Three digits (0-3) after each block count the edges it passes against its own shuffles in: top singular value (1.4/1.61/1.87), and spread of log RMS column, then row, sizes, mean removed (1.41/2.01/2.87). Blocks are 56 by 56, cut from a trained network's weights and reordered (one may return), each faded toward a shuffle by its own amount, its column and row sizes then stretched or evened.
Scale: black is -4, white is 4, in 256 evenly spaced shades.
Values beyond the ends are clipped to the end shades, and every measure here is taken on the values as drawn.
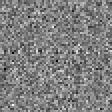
1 0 1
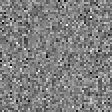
1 1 0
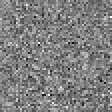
0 1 1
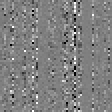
2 3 0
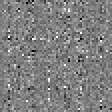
0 2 1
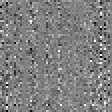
0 3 0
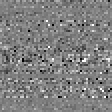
1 0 3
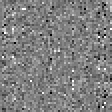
1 2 0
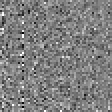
2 2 0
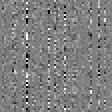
3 3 0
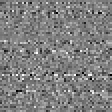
0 0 3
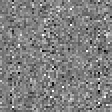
0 2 0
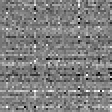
3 2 2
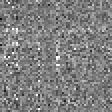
0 2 1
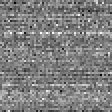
3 0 2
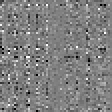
0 3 2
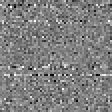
1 0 2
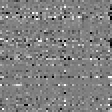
0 2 3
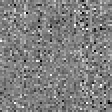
0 2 1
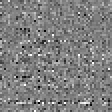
1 2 2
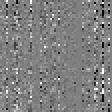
2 3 1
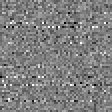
1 0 2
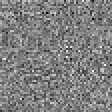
2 0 1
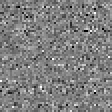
1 0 2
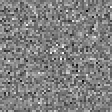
0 0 1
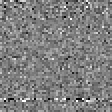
1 1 2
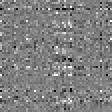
3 2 2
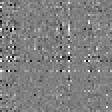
3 2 2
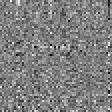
3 1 2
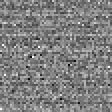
1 0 1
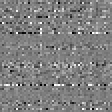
1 1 3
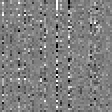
3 3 0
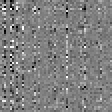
2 3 1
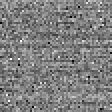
1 0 0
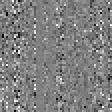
0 3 0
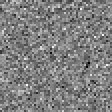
0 0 0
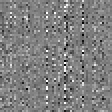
1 3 1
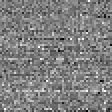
1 0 2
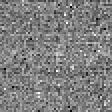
0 1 0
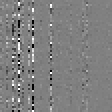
3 3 0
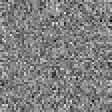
2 1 0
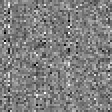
2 2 0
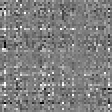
2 3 2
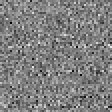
2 0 2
